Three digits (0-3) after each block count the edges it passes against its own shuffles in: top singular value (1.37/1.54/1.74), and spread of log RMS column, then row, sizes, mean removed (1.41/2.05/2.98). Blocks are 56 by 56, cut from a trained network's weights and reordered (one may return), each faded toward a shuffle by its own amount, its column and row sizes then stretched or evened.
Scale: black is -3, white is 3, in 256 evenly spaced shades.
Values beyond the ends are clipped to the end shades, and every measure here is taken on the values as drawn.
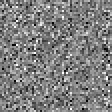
0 2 0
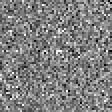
0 0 0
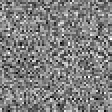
3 0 1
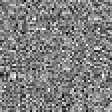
3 0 1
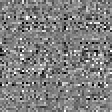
1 1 3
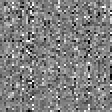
1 3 1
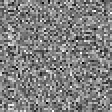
3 0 0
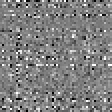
0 2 3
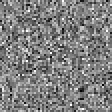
3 1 0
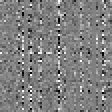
1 3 1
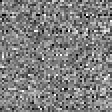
1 1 2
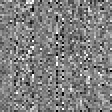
0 3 0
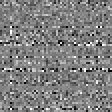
2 1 3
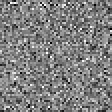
2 0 1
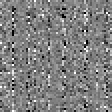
1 3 1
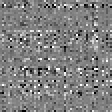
1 3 3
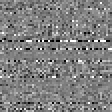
2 0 3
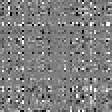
2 3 3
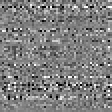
2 1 3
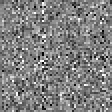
0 2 1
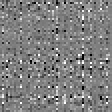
2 3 2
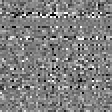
2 1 3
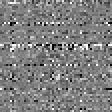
2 1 3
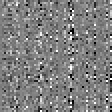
1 3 2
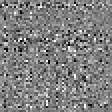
1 2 2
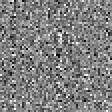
1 2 0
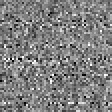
0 0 2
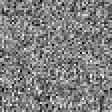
0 0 0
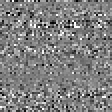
0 0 3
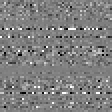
1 0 3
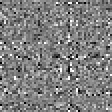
2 2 2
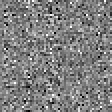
0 2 0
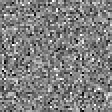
1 1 0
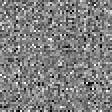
1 1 2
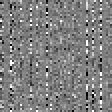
1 3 0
